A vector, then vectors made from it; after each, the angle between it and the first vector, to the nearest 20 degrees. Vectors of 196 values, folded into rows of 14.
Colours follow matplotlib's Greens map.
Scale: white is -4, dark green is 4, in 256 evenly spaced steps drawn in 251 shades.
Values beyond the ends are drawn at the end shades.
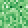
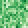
60 degrees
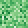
120 degrees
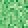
140 degrees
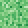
40 degrees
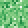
140 degrees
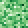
100 degrees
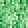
100 degrees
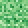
60 degrees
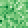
120 degrees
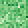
80 degrees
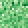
80 degrees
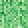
120 degrees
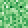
20 degrees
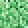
40 degrees
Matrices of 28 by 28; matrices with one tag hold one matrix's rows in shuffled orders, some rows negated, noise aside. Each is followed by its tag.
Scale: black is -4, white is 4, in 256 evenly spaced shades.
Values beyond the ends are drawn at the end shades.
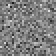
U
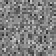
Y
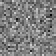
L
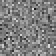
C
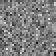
C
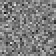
C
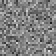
L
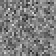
U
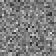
L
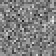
U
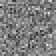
L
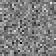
C
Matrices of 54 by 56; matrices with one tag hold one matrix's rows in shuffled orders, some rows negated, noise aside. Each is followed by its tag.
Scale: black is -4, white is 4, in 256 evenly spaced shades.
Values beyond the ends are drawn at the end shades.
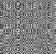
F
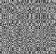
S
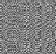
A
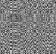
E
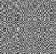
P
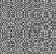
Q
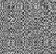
Q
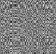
E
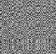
S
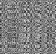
A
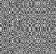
S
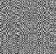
P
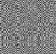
P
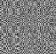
P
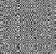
F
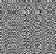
A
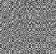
S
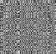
F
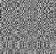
P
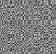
Q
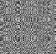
F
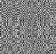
P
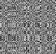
A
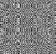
F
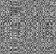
E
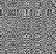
A
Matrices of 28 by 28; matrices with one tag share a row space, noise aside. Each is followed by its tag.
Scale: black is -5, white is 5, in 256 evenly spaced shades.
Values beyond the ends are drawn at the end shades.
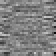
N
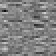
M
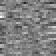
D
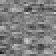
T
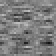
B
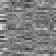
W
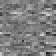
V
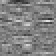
B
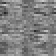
M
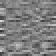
D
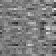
V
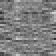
N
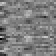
W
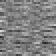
D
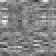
M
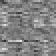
M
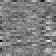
V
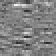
B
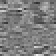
M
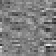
V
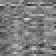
T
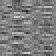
B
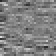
W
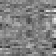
V
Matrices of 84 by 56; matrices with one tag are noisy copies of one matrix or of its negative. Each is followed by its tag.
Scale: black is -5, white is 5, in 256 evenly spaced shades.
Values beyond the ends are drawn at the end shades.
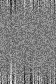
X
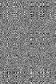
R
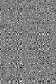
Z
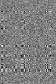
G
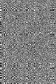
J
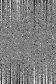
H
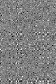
Z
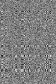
G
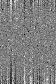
X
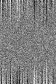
H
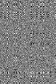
R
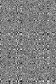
Z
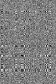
G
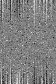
H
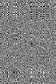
R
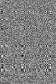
G
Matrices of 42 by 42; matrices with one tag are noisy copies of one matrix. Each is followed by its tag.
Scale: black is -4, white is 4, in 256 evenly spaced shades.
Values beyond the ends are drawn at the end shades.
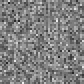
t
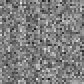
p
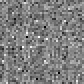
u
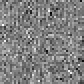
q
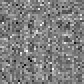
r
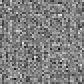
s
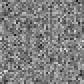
t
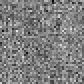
s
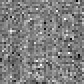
r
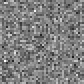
t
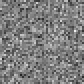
t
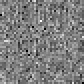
q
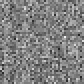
u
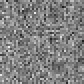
q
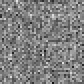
s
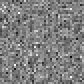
r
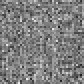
r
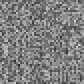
u
